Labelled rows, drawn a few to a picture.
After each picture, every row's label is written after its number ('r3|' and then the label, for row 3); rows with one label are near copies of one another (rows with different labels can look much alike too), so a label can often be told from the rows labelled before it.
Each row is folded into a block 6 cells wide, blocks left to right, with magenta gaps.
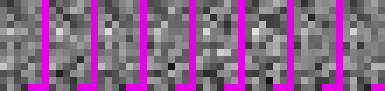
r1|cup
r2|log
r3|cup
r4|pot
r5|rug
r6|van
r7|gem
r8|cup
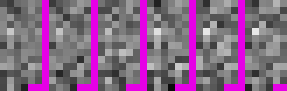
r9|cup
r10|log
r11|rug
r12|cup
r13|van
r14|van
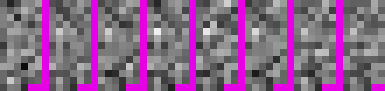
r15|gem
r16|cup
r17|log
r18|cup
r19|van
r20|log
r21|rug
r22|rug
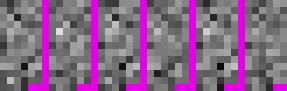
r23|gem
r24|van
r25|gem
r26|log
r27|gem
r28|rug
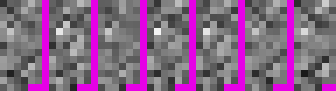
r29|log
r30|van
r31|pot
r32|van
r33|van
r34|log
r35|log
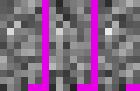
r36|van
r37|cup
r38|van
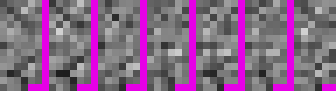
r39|log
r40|log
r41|gem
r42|rug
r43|rug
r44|rug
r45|pot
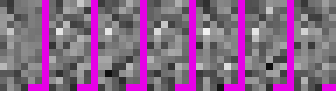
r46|cup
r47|van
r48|log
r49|van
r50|cup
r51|pot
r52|cup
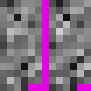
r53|gem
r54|gem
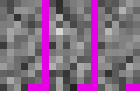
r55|gem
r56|cup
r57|log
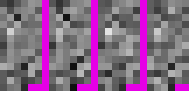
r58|gem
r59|gem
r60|van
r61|pot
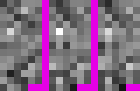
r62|log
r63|cup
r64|cup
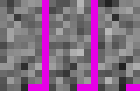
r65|gem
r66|rug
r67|gem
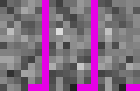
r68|log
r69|cup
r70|cup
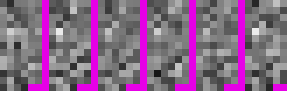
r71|cup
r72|pot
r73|pot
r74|log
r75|rug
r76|van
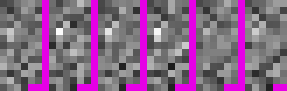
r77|pot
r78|van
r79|pot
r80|pot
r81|log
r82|log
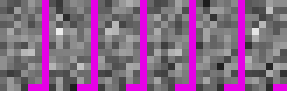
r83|rug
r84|cup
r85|van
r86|rug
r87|gem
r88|pot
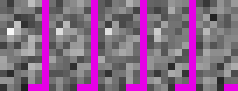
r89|van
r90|van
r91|van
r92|pot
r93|gem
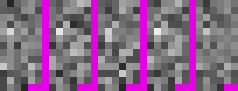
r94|cup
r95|van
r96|pot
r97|van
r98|cup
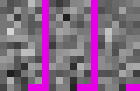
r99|rug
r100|gem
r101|pot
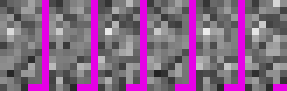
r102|log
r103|cup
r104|van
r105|log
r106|cup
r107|van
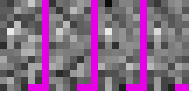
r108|van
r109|log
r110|cup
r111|cup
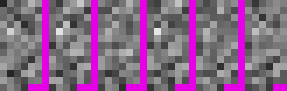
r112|log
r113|van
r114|rug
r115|van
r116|pot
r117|gem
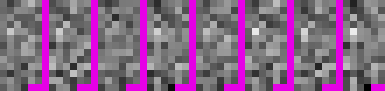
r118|van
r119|pot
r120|gem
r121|cup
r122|van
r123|van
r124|pot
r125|cup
